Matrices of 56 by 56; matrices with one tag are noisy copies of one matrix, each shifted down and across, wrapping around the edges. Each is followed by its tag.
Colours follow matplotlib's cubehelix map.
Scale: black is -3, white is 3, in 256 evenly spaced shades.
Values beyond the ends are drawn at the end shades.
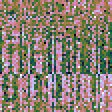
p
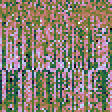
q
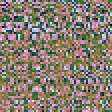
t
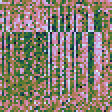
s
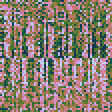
p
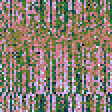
q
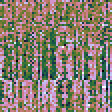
p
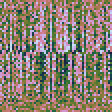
q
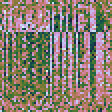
s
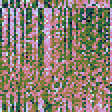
s
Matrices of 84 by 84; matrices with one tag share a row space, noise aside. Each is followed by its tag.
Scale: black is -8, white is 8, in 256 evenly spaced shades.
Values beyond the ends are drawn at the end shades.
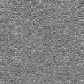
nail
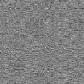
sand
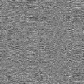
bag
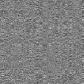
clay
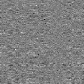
bag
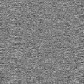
nail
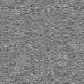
sand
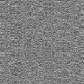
nail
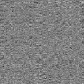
clay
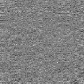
nail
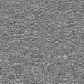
sand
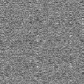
clay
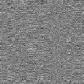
bag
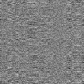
bag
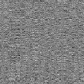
sand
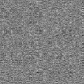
clay
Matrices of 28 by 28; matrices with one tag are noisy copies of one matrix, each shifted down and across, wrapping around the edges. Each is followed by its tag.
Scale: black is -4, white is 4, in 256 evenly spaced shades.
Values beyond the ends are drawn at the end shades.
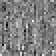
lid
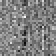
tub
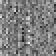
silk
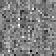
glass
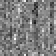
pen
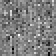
tub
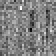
pen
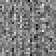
silk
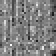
pen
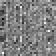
tub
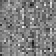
tub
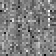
glass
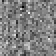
silk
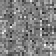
glass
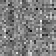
glass
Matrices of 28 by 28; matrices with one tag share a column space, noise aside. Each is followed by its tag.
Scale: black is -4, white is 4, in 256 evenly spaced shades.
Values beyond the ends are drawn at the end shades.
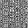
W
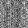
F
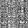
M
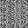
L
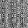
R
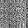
W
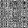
F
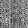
R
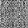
F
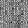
M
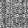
R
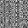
L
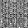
R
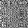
F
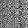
W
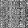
F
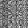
L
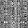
M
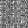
L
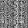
L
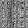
F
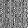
R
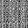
M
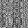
R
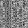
F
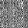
F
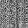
W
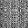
W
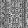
R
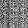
W
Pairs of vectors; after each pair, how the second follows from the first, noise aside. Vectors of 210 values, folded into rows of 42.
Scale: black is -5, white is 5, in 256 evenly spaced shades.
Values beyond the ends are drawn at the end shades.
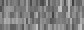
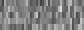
copied.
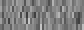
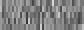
copied.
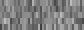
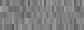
reversed, negated, shrunk.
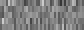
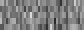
shuffled.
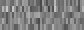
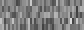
reversed.
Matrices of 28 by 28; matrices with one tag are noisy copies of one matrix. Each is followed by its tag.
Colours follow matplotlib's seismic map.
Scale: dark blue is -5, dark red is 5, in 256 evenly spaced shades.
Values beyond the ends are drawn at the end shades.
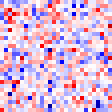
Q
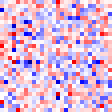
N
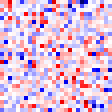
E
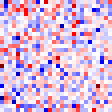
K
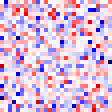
K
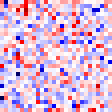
K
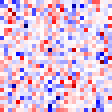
Q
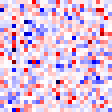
N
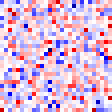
Q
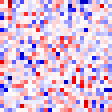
E
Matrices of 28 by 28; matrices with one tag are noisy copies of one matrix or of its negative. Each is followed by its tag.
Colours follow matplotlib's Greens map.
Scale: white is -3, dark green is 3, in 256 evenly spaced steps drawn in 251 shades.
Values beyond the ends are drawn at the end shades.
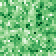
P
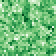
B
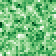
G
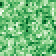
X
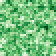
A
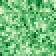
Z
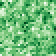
X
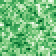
G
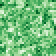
X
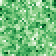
Z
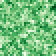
A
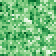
B
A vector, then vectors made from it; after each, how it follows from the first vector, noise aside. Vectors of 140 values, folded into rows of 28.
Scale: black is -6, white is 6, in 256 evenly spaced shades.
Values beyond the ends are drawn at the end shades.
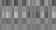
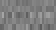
reversed, shrunk.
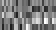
wrapped around, scaled up.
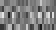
reversed, scaled up.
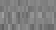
reversed, shrunk.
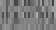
sign-scrambled.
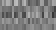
negated.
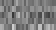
reversed, negated.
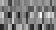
reversed, scaled up.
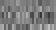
reversed, negated.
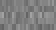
reversed, shrunk.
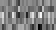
reversed, scaled up.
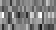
reversed, scaled up.
